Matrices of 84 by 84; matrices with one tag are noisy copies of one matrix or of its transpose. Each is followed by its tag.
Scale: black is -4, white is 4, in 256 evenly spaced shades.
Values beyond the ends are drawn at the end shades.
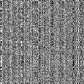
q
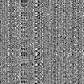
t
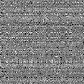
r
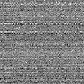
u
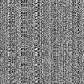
t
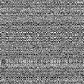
r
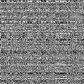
q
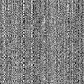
u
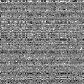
q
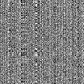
t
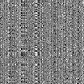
t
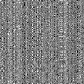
r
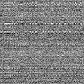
u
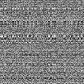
t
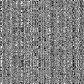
q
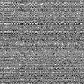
u
